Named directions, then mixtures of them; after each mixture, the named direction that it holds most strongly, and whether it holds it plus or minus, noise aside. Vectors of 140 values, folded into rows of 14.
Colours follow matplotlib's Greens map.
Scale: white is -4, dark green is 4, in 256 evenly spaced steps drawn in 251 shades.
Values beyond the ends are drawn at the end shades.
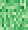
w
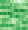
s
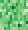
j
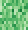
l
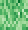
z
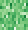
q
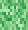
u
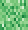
w, minus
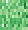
w, minus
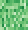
w, plus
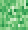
j, minus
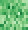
z, plus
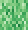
u, minus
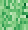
q, minus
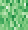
q, plus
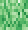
z, minus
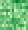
s, minus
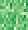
q, plus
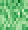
z, plus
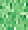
q, plus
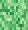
u, minus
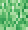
z, minus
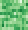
s, plus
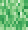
z, minus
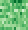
s, minus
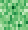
j, plus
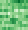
s, minus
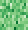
q, minus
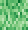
z, plus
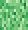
w, minus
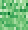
s, plus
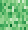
l, minus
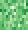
j, minus
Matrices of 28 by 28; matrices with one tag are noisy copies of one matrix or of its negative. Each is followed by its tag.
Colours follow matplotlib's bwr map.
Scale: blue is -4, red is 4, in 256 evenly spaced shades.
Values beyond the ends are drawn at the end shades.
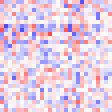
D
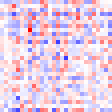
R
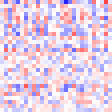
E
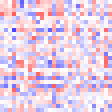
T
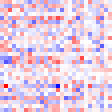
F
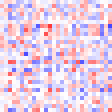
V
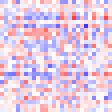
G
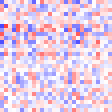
D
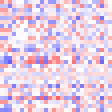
F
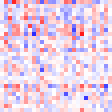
E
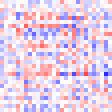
G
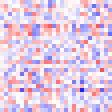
V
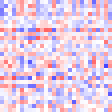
T
